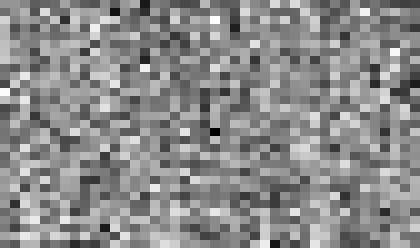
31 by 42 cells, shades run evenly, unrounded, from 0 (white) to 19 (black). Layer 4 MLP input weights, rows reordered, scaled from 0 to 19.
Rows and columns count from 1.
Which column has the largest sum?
21
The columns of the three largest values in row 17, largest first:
22, 39, 6
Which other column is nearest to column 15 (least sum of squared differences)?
24
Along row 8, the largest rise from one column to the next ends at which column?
26
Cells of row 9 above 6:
36
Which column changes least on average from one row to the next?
31
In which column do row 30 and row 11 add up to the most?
42
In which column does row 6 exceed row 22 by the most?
19
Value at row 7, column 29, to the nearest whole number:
13
